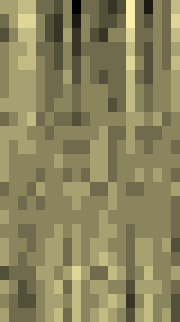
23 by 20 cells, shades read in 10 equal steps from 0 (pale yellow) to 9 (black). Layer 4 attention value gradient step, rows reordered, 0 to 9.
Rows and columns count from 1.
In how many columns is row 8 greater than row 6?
2
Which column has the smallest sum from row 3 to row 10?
15
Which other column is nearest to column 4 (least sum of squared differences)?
3
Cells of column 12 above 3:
12
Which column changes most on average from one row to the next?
1
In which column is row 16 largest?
20
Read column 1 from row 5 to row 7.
4 4 4
